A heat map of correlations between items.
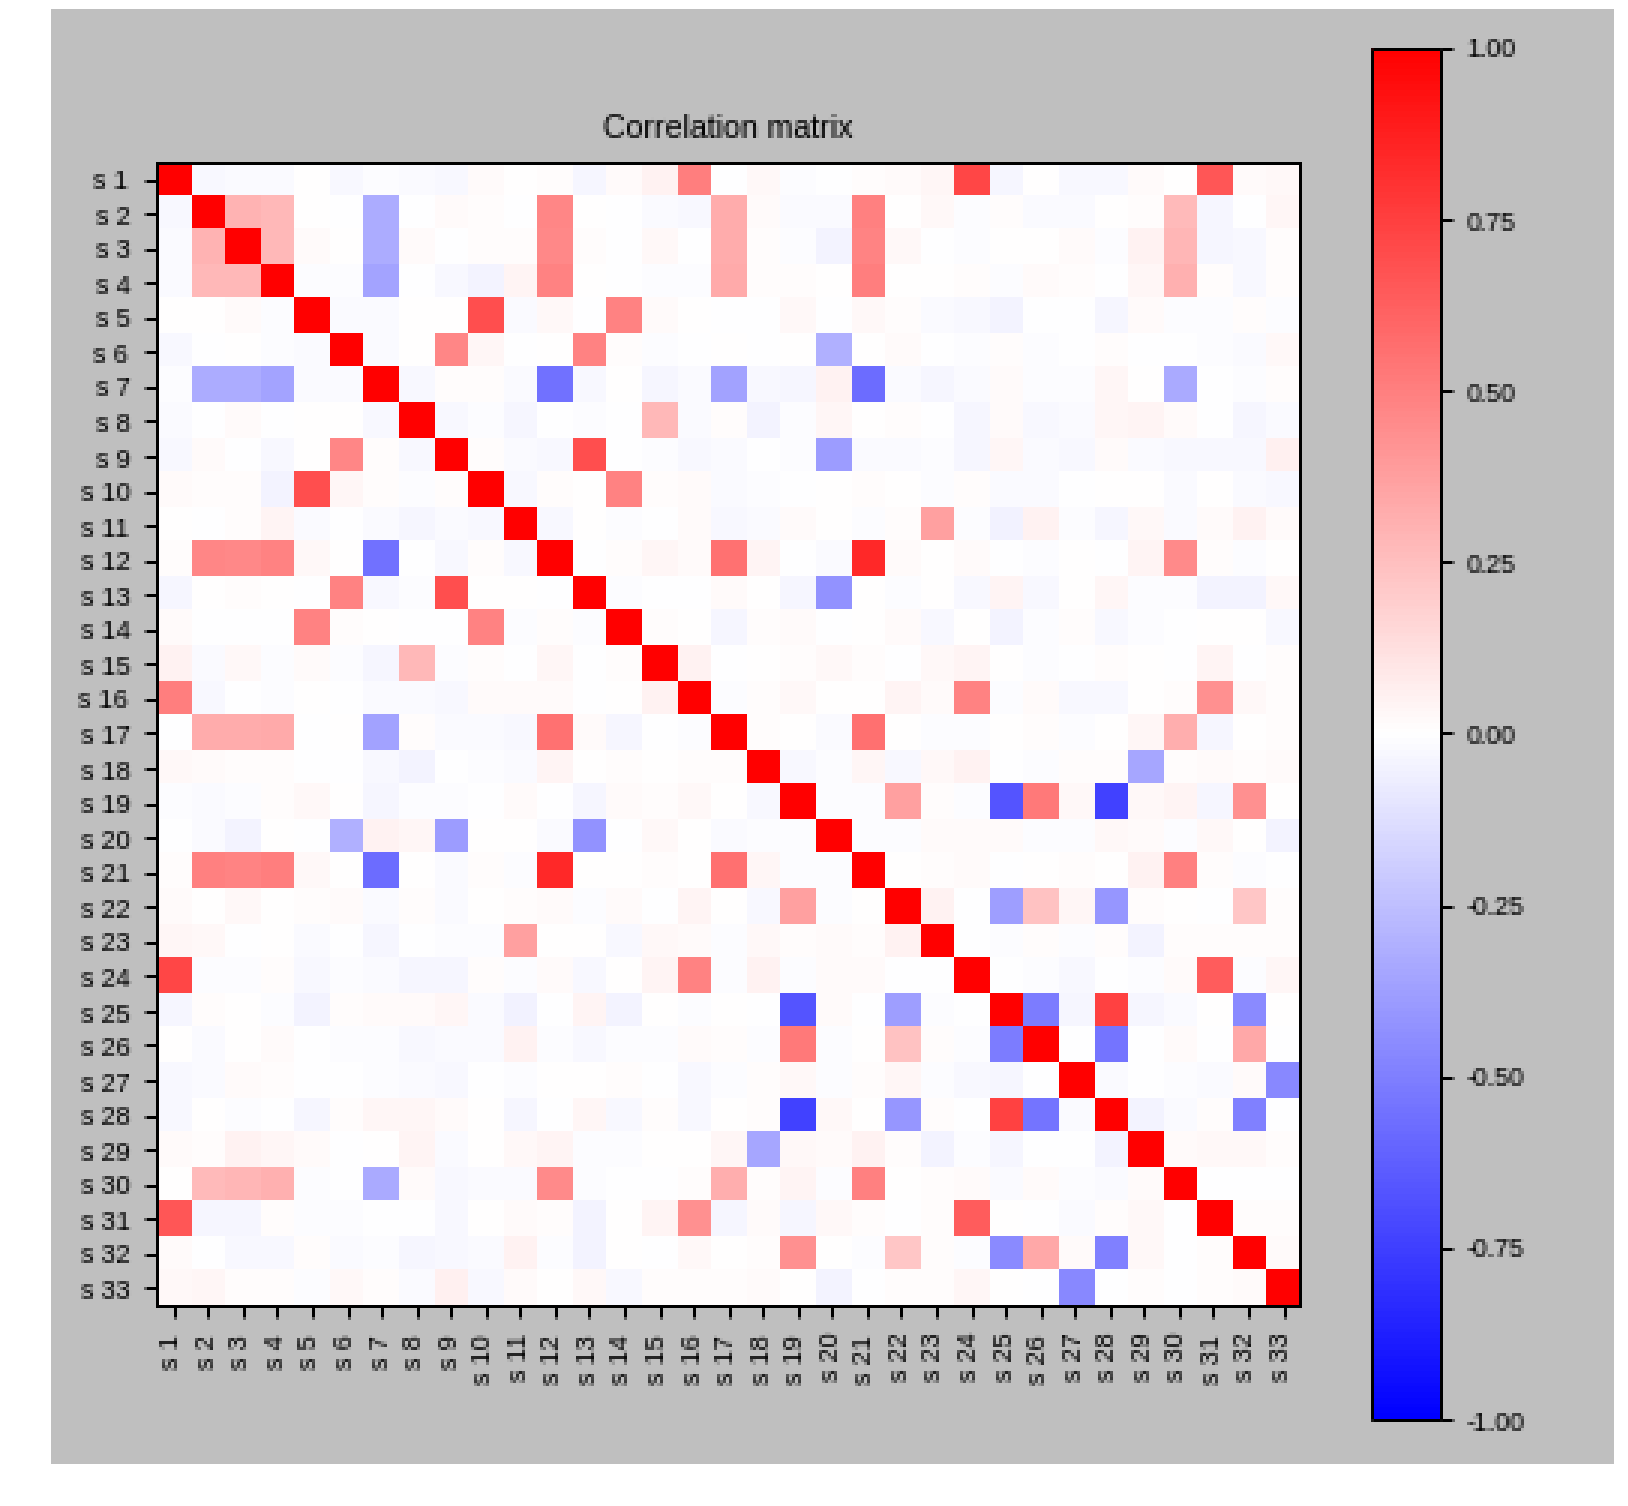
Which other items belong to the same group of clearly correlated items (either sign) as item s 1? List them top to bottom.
s 16, s 24, s 31
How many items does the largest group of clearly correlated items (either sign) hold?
8
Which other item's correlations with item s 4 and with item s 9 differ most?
s 13
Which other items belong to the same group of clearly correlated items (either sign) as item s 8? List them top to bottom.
s 15
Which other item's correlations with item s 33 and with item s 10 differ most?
s 5
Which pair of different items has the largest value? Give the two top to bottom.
s 12, s 21
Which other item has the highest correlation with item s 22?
s 19
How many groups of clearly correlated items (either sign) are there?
9
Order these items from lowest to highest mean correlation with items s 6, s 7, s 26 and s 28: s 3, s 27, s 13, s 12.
s 12, s 3, s 27, s 13
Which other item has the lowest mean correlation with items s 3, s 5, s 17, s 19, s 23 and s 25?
s 7
